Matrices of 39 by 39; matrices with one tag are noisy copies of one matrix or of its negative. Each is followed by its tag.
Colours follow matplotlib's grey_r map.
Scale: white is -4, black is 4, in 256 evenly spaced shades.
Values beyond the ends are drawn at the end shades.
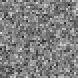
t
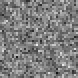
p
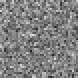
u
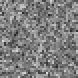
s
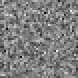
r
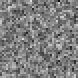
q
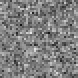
p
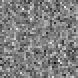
u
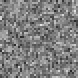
t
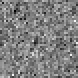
t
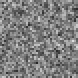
q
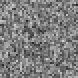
r
